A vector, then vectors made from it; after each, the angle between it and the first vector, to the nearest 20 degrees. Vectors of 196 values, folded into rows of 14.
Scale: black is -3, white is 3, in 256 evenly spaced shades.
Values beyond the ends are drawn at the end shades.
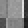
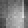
60 degrees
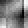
120 degrees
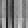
100 degrees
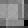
40 degrees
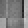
160 degrees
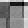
120 degrees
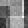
40 degrees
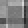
40 degrees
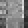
20 degrees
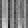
100 degrees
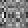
80 degrees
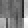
160 degrees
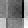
160 degrees
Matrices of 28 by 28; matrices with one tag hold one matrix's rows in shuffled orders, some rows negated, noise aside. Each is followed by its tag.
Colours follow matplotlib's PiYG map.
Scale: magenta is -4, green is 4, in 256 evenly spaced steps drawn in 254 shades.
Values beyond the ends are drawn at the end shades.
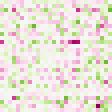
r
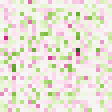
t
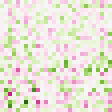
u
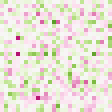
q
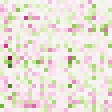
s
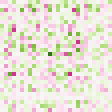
t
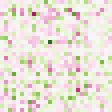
t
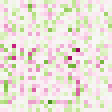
t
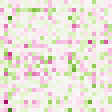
s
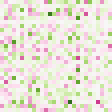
t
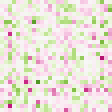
u
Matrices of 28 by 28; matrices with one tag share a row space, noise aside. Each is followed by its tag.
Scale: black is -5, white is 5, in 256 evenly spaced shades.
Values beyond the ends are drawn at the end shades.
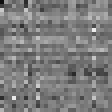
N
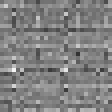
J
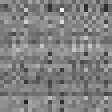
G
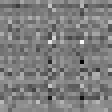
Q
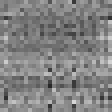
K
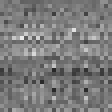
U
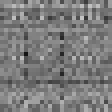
G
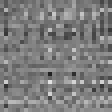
K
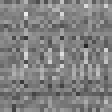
G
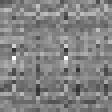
J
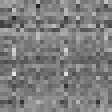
J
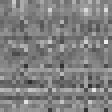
G
